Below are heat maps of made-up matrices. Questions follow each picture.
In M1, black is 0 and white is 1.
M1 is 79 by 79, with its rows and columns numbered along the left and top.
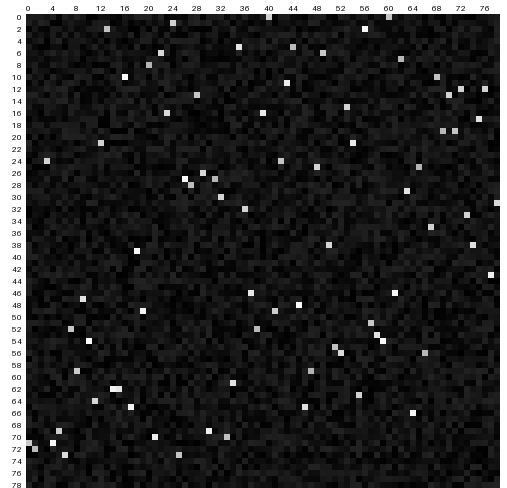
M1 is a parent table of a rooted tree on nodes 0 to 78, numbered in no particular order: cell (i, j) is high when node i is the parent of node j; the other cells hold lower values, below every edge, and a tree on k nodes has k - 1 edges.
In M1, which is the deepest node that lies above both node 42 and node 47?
21
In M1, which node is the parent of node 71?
19
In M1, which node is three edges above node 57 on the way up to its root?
63
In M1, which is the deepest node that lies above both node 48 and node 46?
25
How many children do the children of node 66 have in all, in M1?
1
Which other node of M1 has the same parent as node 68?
16
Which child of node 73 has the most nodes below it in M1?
6
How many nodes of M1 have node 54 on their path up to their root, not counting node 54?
11
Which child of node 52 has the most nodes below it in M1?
7
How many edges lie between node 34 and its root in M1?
9
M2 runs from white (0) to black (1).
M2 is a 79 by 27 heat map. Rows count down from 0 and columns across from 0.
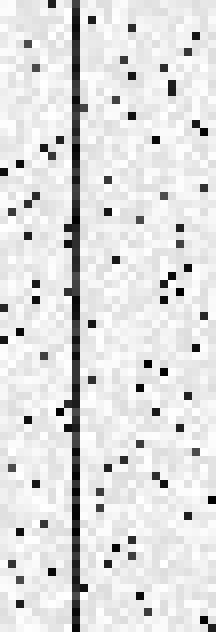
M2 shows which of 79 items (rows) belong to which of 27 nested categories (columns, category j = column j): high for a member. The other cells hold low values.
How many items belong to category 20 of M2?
6
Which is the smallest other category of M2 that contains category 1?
13
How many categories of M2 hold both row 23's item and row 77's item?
2
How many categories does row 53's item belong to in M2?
3
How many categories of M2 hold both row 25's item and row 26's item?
1
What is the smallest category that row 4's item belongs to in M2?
24
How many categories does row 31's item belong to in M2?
1
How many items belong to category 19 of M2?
3
